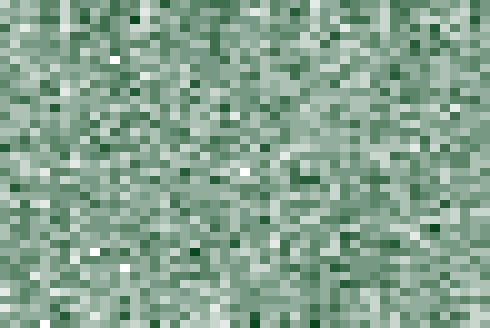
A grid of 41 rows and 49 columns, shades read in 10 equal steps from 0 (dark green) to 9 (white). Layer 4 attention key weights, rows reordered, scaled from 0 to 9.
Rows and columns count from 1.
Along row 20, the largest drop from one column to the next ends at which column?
40
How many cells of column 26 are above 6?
3
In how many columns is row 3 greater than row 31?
20
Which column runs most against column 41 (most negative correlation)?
27
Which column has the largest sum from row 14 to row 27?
5
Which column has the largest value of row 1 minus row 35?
32
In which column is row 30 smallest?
35
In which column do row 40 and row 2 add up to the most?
10
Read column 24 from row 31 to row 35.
1 6 5 4 4
